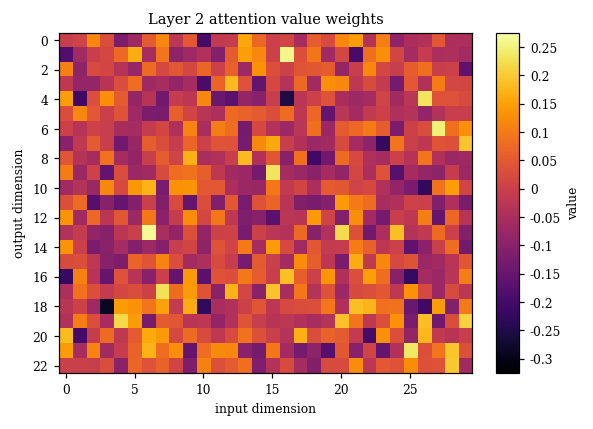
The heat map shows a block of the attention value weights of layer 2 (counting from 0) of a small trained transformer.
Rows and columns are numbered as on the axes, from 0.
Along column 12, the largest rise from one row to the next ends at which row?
5
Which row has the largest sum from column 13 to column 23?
16
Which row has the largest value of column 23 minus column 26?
18
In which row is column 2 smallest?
11
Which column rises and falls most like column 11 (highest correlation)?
28
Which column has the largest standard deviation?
26
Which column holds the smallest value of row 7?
23
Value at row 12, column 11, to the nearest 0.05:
0.1
